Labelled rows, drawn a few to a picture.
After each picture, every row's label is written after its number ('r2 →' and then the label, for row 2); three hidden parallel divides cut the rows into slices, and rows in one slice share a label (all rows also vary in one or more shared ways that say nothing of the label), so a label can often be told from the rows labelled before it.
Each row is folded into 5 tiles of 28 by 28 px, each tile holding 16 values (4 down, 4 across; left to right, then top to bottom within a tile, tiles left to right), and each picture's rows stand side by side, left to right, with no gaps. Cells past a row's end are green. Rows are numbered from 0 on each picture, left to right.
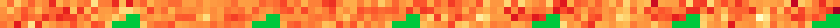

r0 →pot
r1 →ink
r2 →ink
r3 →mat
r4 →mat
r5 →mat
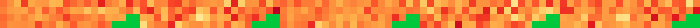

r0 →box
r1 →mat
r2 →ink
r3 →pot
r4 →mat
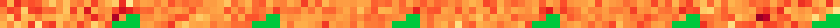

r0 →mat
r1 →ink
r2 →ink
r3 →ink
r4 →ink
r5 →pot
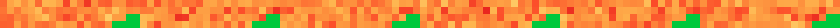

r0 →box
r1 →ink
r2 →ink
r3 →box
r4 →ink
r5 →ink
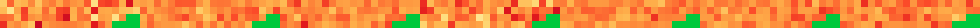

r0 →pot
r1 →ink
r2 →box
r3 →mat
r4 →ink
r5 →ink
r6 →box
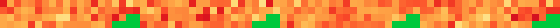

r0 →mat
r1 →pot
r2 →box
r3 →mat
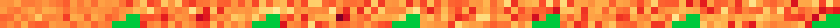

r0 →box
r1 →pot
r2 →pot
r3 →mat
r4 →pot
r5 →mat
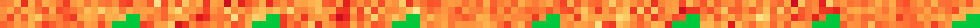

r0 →box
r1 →pot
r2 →pot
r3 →ink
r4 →mat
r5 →mat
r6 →box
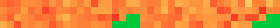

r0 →ink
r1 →ink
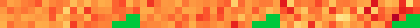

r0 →ink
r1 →box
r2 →mat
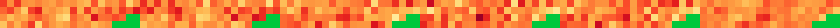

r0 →mat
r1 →mat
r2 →pot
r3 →pot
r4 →pot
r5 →box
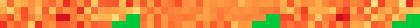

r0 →pot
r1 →ink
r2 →pot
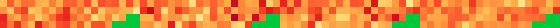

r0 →pot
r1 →mat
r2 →mat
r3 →ink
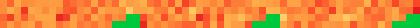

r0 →box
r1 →box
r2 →ink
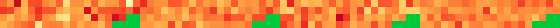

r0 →mat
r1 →ink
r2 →pot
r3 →box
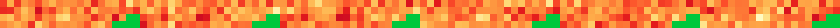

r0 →mat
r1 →pot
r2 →pot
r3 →mat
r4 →pot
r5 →mat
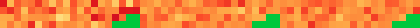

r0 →mat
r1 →box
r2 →ink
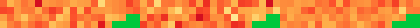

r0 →ink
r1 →pot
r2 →box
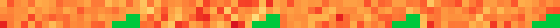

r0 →box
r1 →pot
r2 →box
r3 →ink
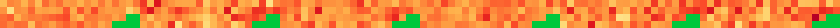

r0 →box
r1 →mat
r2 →ink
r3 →box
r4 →mat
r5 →mat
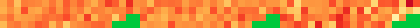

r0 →box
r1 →ink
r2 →pot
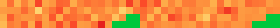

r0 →box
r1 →ink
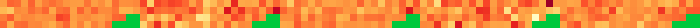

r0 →box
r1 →mat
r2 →ink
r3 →pot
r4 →ink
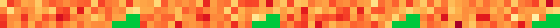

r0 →pot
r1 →pot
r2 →pot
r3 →pot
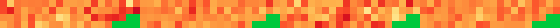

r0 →mat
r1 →box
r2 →pot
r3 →ink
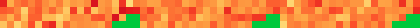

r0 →mat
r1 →ink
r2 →ink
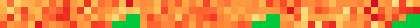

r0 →pot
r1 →box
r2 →mat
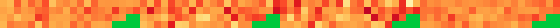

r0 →ink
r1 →mat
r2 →mat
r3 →ink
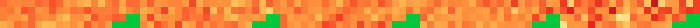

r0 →ink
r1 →box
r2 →box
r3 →ink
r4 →mat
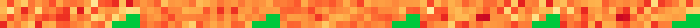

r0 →pot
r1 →box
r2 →ink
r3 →pot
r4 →pot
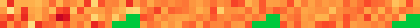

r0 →pot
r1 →ink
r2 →box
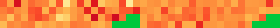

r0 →mat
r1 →box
